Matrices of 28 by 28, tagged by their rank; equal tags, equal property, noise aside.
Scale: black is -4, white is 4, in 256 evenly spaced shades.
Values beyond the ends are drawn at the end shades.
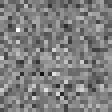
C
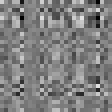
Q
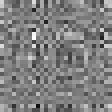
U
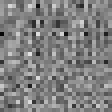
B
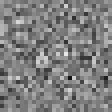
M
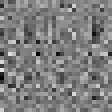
B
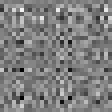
U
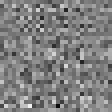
B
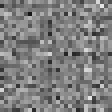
M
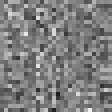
M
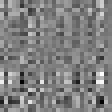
Q
